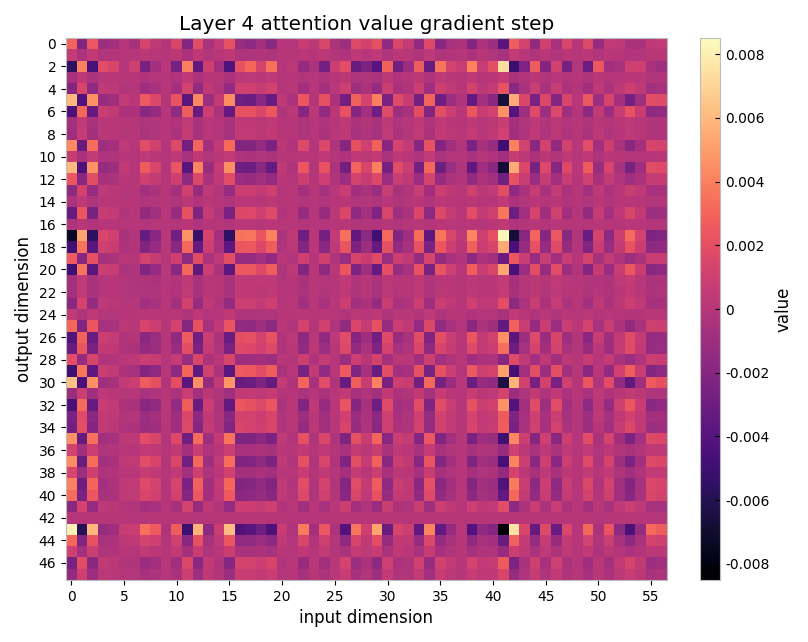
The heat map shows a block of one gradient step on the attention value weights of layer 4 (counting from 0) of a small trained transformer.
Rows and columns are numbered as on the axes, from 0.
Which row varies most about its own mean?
43
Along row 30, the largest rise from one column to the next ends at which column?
42
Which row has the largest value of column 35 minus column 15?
17
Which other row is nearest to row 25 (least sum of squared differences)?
44
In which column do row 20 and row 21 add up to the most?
41
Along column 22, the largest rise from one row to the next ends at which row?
30
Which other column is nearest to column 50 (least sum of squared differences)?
4
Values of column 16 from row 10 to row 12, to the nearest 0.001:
0 -0.003 -0.001
